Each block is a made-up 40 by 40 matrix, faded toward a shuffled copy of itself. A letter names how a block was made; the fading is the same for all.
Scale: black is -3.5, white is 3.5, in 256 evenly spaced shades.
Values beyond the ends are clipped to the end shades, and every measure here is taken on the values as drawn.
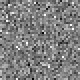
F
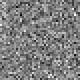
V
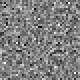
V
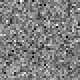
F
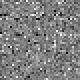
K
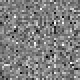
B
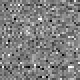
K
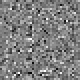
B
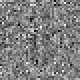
B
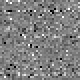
K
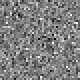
F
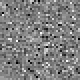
K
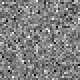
F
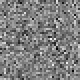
V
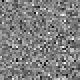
B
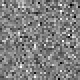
F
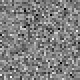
F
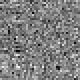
V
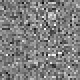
B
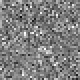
F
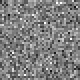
F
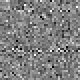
K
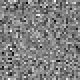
V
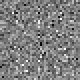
B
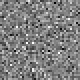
V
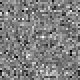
B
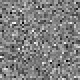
V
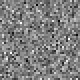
F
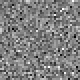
F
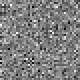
B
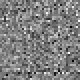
B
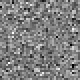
V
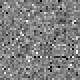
K
